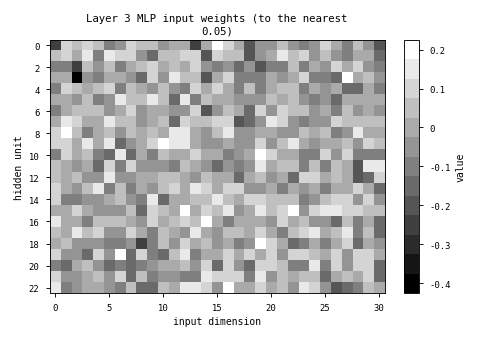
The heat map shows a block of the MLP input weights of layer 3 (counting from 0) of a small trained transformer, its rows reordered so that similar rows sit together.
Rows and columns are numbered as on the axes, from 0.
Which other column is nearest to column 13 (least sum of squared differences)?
10
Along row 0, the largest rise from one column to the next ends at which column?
1
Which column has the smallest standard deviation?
20
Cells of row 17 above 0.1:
4
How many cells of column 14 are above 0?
11
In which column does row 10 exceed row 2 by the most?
19
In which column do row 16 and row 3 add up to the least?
2
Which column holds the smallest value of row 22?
26
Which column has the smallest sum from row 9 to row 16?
28
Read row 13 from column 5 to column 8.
-0.1 0.05 -0.1 0
